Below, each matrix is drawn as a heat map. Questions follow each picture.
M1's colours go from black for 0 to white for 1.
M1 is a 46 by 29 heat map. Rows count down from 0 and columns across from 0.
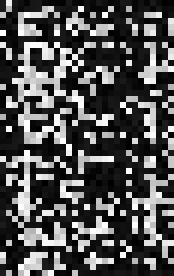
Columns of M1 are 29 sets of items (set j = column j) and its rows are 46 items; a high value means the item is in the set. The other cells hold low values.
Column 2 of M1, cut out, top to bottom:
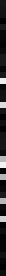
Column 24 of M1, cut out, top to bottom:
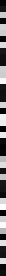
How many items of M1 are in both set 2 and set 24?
7
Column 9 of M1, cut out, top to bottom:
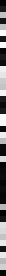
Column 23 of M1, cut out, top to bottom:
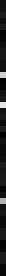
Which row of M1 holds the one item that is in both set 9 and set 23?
12
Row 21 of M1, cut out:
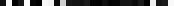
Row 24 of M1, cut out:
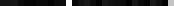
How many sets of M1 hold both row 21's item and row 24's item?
1
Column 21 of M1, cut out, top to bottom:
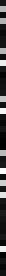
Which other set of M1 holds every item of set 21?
13
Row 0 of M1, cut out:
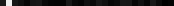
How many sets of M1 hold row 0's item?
1
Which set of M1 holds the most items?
4
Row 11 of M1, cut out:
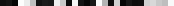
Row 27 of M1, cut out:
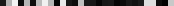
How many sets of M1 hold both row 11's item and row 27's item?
5
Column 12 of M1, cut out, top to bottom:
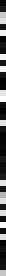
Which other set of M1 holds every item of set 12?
3
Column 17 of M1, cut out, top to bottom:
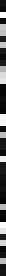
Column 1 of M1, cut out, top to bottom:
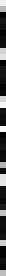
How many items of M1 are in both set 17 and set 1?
1
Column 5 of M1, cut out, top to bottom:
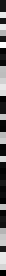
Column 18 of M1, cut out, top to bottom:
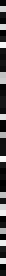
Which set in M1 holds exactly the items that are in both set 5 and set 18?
14
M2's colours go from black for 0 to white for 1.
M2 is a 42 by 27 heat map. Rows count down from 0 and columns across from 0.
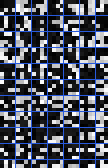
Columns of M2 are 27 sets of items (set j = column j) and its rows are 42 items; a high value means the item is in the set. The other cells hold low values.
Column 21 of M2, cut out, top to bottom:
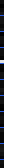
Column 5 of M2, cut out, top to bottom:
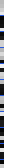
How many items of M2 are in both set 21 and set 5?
0
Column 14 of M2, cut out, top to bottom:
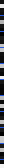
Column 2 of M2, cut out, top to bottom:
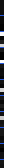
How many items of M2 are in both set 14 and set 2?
1
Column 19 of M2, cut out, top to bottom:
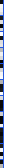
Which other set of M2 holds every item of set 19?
10
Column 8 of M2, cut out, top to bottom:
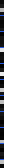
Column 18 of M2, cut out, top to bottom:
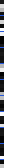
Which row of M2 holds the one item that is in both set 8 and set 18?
2
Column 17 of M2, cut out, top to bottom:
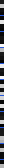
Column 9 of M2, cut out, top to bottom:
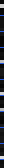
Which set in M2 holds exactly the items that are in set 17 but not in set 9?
13
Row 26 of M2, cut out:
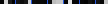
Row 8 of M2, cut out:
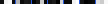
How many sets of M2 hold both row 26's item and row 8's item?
3
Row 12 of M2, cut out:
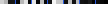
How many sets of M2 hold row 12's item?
11
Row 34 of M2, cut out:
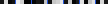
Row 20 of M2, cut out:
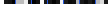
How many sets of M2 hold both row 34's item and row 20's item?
4
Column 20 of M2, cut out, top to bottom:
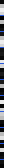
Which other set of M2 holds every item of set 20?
23
